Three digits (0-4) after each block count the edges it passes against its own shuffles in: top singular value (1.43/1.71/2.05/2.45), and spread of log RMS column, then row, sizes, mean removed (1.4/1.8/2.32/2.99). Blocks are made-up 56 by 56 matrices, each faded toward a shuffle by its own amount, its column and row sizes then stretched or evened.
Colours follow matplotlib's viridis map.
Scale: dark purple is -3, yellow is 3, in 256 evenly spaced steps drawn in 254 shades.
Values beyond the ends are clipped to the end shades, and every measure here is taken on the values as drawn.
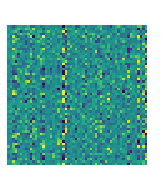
3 4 0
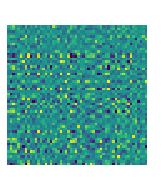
4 1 4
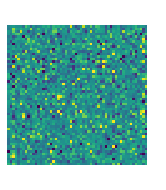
1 1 0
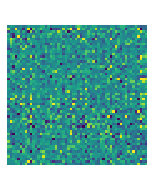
3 1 2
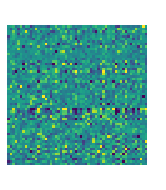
3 1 3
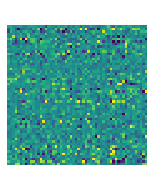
1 1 3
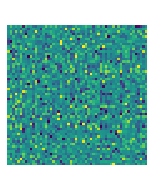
3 0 0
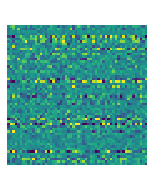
3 0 4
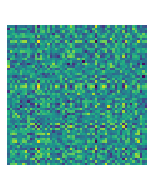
4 2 3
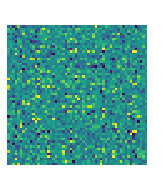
1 2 0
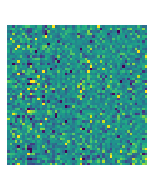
2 2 0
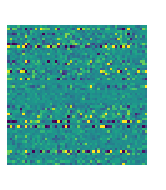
2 0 4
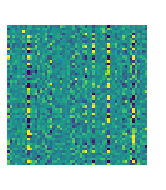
4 4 0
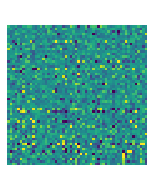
1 1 3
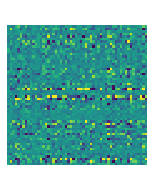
1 2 4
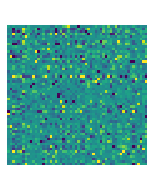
3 0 2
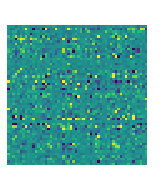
1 2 3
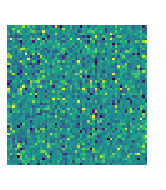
1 1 0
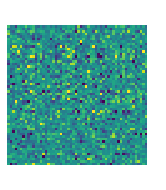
2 0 2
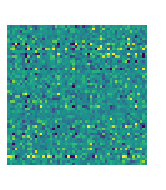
0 1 3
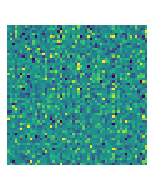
2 1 0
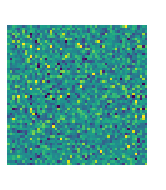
1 1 0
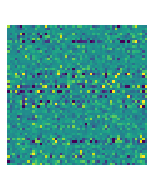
0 1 4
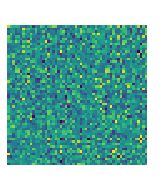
2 1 0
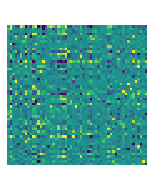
4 3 2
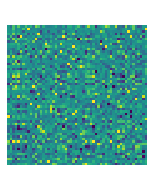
3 0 0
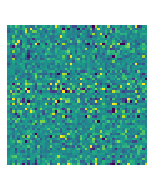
1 1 3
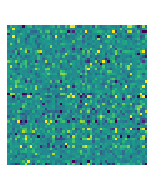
2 1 3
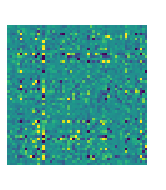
2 3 3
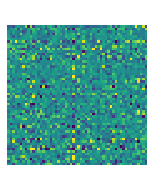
2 2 3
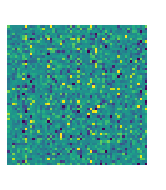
1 3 0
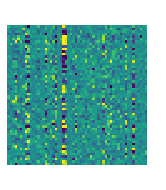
3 4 0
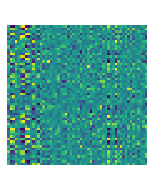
4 4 1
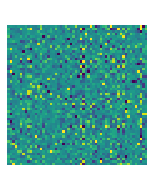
3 2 0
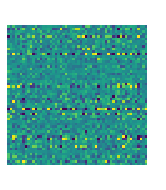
3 1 4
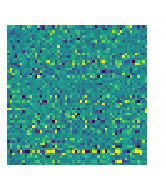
2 0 3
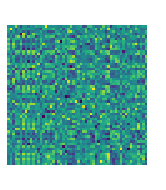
4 2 0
